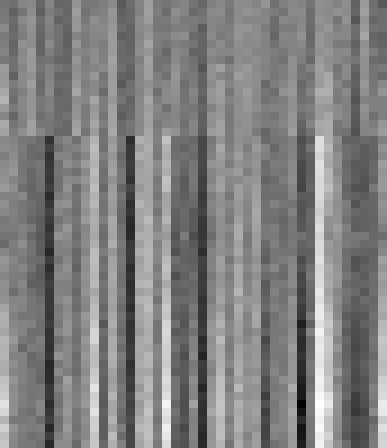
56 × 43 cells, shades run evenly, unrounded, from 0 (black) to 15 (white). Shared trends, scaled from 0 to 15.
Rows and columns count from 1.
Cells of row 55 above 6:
32
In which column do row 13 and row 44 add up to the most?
36
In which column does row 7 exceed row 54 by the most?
34
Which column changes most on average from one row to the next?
1
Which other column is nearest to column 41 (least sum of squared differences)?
21
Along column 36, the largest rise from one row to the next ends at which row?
18
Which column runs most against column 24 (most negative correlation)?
40
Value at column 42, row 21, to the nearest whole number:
6
